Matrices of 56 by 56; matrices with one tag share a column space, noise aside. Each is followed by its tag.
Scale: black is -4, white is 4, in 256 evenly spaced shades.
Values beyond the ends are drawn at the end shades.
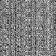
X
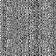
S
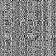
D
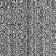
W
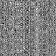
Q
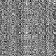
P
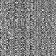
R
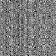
X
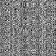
Q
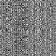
Q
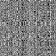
D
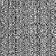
W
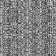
W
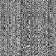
X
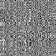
D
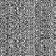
S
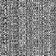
S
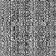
D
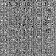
Q
